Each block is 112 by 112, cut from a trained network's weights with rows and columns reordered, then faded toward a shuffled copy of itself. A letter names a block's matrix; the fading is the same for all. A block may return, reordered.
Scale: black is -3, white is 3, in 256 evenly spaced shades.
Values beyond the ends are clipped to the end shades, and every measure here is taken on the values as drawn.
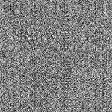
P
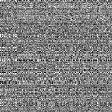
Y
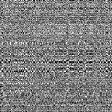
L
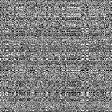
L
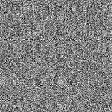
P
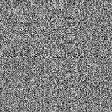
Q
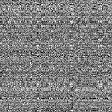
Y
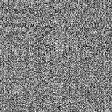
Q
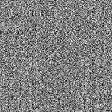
Q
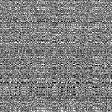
L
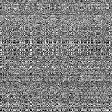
Y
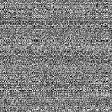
Y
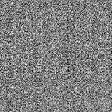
Q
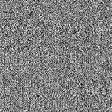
Q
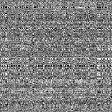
Y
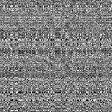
Y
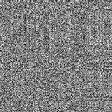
Q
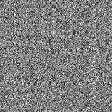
Q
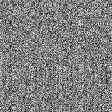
Q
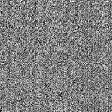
P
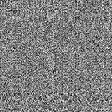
Q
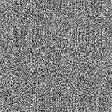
Q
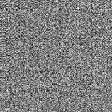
Q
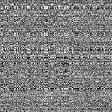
L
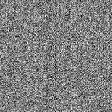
Q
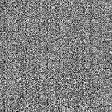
P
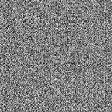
Q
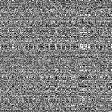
Y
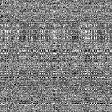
L
